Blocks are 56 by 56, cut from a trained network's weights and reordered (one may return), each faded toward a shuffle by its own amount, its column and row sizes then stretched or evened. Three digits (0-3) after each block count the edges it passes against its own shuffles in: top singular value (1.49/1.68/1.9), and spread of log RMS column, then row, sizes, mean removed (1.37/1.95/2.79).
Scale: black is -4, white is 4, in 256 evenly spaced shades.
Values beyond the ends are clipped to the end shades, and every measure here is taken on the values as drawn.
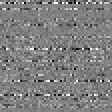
1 0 3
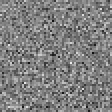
0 0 1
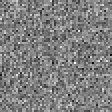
1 0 1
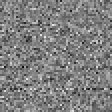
0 0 1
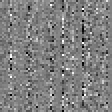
0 3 0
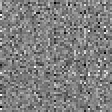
1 2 1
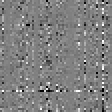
2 3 1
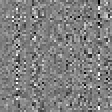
2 3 0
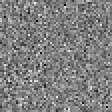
0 1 0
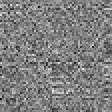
3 0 2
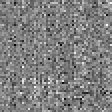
0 1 2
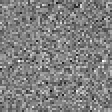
1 0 1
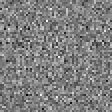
2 0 1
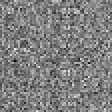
3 0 1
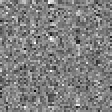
2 2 0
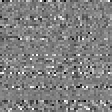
1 0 3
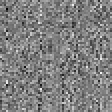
2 2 0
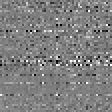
2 1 3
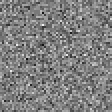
1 0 0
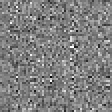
2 2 1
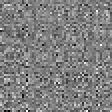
3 2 2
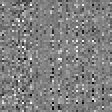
0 3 1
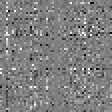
0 3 2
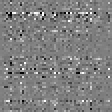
1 2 3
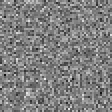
2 1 0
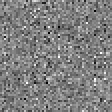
0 2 1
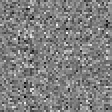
1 2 0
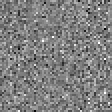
0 2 0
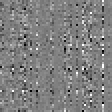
1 3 1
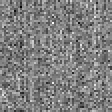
1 1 0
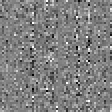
0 3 1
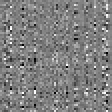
2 3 1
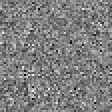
1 1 1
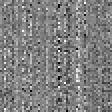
2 3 0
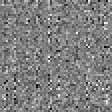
1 2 1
